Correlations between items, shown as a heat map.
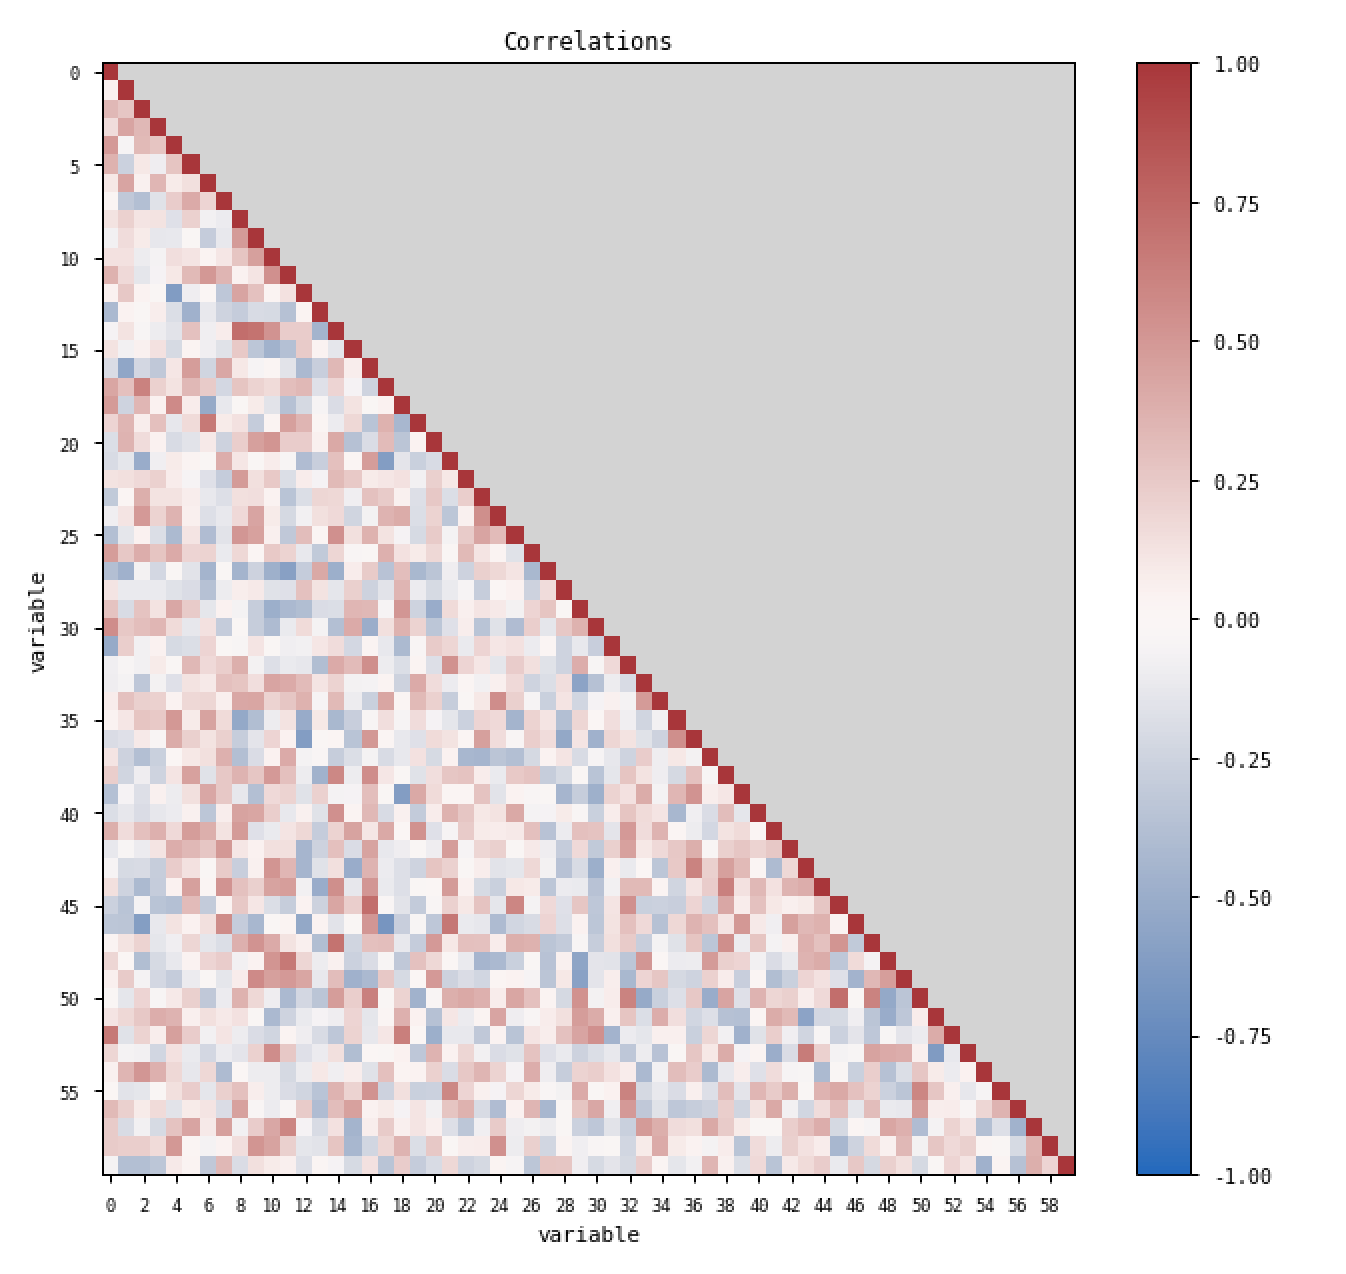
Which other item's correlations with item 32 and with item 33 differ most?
50
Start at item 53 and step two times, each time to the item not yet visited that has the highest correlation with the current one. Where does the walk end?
36
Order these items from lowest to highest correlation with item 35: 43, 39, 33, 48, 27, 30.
33, 48, 30, 27, 43, 39
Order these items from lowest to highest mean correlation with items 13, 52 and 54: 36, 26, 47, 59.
47, 59, 36, 26
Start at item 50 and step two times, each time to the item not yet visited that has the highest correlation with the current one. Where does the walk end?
16
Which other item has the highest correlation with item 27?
13
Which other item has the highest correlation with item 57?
11
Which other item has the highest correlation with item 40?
14
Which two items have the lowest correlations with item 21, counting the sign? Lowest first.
17, 2
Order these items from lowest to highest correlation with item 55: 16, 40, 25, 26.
26, 25, 40, 16
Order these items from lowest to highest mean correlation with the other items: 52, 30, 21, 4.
30, 52, 21, 4
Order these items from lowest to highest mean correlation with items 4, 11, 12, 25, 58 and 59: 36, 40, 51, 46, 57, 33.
46, 36, 51, 40, 33, 57
